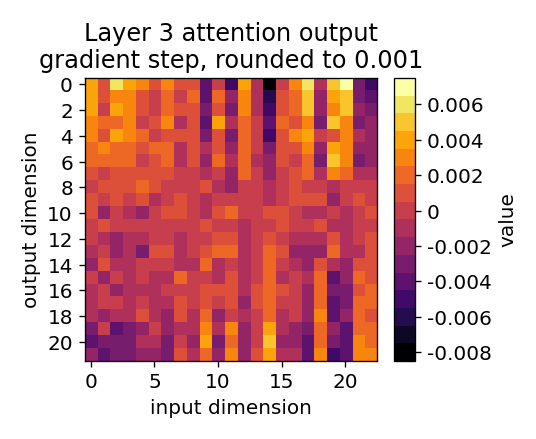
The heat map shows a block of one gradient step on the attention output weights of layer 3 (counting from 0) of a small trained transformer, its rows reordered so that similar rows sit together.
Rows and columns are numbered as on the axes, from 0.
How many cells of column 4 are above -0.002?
18
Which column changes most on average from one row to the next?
19
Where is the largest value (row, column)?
0, 20
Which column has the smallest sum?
14
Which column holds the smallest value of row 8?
11
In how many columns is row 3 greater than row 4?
8
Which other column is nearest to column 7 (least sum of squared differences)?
13
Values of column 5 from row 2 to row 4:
0 0.001 0
